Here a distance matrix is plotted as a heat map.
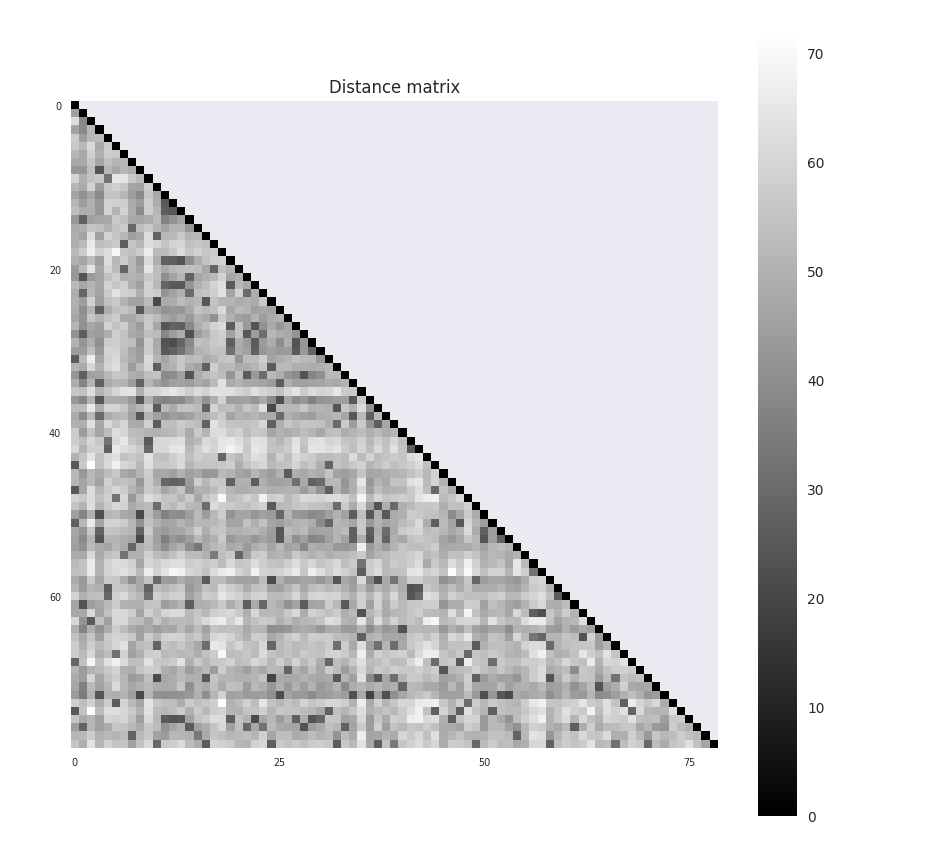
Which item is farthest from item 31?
2
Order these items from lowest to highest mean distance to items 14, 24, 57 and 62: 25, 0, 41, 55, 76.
76, 0, 25, 55, 41
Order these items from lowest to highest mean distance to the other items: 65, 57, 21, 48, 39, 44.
21, 39, 65, 44, 48, 57
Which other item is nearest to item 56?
62
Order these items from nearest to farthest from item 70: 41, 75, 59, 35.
59, 75, 41, 35
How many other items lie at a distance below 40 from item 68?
6
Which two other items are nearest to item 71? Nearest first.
64, 40
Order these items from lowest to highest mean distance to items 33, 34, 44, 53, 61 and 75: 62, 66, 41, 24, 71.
71, 24, 62, 66, 41
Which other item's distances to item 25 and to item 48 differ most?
52
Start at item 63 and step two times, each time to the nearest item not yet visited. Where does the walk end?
1
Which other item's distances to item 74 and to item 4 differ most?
42
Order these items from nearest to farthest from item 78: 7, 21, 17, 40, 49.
49, 7, 21, 40, 17
